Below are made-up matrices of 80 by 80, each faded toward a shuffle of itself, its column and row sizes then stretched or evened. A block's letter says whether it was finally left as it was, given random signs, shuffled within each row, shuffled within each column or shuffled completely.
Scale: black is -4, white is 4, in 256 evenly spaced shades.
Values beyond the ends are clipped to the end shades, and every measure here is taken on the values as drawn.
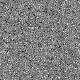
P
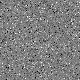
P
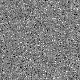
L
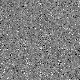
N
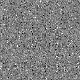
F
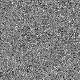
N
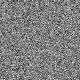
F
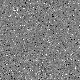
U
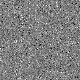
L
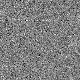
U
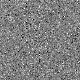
L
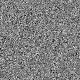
U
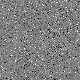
L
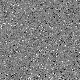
U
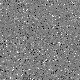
U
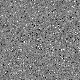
U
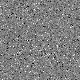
U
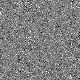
L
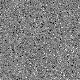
L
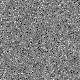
P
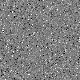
L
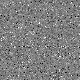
U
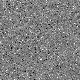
P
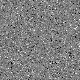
L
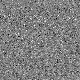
U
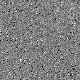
F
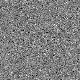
U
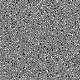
F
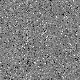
L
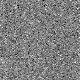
N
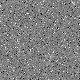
P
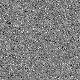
U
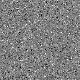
L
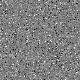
L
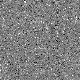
F
